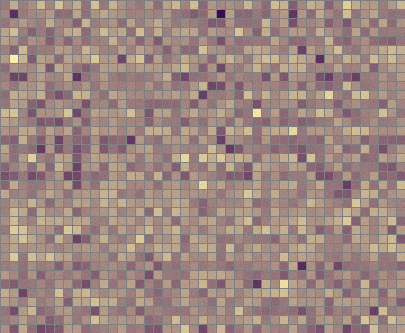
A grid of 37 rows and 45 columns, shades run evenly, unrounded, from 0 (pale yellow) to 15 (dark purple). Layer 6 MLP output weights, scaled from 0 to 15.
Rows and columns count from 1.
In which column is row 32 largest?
29
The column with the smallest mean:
13
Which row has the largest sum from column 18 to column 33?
2
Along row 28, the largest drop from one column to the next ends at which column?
26
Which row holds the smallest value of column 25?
18
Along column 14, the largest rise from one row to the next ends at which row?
7
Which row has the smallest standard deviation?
28
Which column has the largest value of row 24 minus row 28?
23
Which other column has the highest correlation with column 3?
40
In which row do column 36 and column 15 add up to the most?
16
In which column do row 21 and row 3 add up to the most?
39
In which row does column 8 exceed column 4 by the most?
34
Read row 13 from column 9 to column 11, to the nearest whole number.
11 8 5
